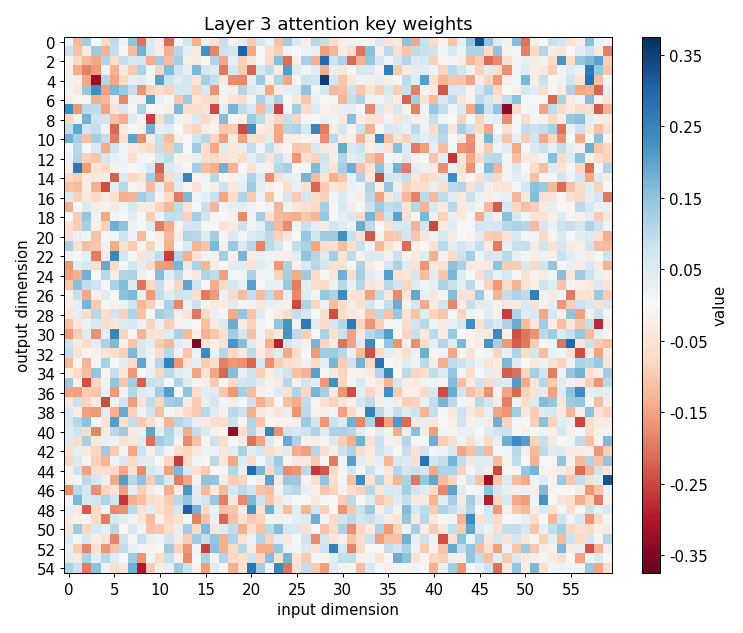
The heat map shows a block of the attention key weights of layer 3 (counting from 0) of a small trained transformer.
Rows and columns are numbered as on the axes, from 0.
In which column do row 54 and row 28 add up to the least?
8
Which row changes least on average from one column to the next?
20
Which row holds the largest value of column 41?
37
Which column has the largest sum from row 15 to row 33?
26
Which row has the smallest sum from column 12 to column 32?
33
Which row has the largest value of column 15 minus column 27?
32
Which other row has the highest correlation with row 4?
2
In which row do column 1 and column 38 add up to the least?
7
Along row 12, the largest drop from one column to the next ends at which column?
42
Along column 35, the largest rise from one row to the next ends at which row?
36
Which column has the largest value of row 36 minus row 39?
56
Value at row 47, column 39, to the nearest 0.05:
-0.05
